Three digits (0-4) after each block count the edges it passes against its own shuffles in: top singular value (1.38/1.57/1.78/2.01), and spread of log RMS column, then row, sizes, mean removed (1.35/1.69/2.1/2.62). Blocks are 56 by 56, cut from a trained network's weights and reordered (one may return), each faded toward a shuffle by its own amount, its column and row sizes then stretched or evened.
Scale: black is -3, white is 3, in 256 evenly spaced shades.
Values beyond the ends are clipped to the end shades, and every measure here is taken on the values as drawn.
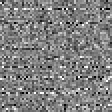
2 0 4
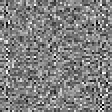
4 3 0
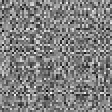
4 1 2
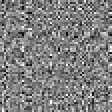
4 3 2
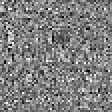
2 2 2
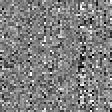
2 4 0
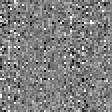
0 4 1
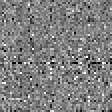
1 3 2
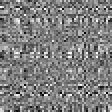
4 1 4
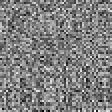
4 0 2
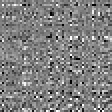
3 4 4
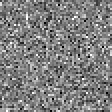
0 0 1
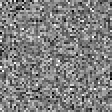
1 1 0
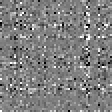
0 4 4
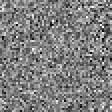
0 2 1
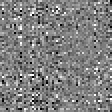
1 4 3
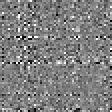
3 3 4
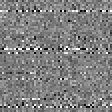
4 1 4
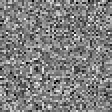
3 0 0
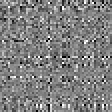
4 3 4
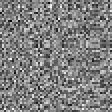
4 1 0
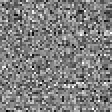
3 1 2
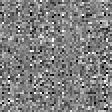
1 4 2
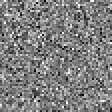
0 1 1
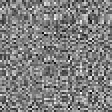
4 2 0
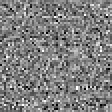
2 1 3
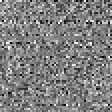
2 0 4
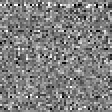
1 1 4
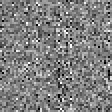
1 3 1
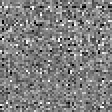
0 2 3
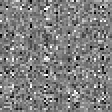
1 4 3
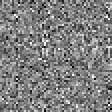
2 2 0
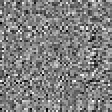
2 1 2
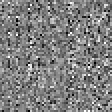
0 4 0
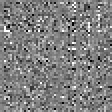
0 4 3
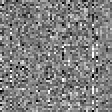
1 4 1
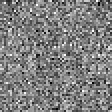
2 0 2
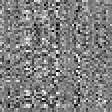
4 4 2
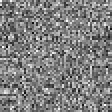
2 0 0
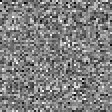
3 1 2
